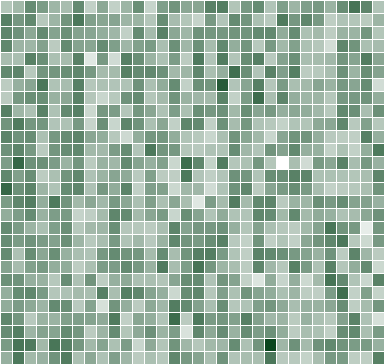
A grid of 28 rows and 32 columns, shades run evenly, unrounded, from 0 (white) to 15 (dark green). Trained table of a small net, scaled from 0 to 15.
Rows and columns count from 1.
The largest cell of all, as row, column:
27, 23
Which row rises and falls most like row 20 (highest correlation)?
21
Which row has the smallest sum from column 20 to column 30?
13
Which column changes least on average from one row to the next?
7
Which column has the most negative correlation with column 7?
28
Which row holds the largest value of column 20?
6
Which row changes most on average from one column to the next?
5
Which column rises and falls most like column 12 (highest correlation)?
4
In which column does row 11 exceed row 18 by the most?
31
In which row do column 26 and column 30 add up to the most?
1
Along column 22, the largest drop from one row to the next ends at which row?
22
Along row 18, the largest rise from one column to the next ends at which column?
32
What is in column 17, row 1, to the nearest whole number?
7
